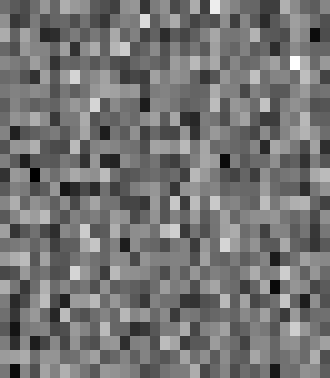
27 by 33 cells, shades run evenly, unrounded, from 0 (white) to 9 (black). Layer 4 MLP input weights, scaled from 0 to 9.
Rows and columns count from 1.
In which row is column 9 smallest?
17
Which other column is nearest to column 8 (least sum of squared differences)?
29
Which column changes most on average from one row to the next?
8
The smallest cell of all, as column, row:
30, 5
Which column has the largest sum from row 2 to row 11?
6
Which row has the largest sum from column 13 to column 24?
22
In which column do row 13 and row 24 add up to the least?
11
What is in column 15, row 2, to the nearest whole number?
1
